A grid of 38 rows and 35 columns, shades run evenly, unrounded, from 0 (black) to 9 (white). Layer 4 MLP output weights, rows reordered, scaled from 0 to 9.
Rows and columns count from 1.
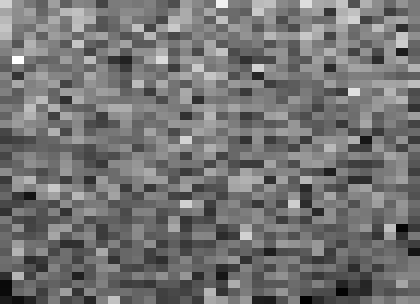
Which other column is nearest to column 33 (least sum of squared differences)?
12
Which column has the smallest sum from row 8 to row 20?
21
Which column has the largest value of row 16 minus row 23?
31
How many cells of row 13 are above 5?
9
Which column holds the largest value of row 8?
2
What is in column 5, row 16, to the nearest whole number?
4
